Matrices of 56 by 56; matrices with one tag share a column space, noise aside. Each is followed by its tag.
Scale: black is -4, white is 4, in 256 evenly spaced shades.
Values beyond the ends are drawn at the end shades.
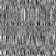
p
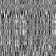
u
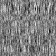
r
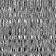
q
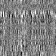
u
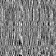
p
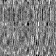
p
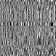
p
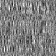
r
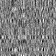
q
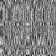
p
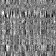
u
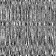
p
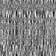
u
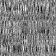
r
